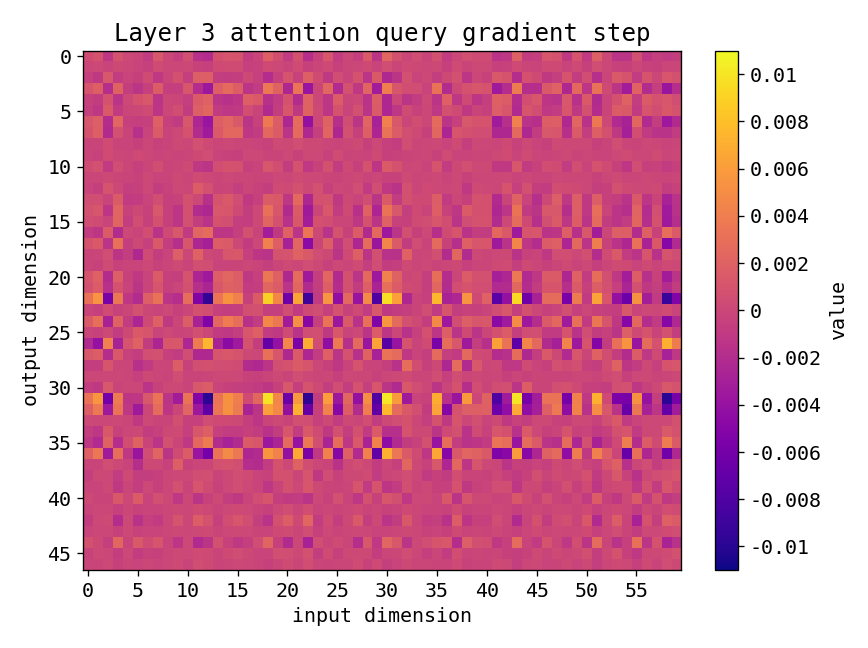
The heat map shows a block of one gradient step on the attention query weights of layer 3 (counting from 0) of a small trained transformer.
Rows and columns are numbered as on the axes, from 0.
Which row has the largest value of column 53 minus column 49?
26
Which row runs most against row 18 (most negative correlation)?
40
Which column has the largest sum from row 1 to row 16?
21
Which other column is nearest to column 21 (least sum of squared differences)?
35
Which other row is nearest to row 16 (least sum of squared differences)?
5
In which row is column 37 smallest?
31
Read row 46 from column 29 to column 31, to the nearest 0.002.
0 0 0
